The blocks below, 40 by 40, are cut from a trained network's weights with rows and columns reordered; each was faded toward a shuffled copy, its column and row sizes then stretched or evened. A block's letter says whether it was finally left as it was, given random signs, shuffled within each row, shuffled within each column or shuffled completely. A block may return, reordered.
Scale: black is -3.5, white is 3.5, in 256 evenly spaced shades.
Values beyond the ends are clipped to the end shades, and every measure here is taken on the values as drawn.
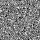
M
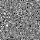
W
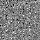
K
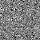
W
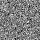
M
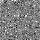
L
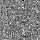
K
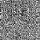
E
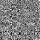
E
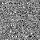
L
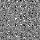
W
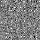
W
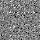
W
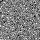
M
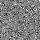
M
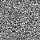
L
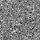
K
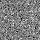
M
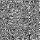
W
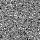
M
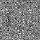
E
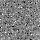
M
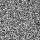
M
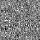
E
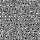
L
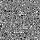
L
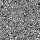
M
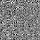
E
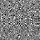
E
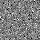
M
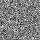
M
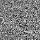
W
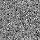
K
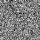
L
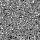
M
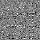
E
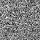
L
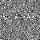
L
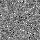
M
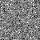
M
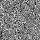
K
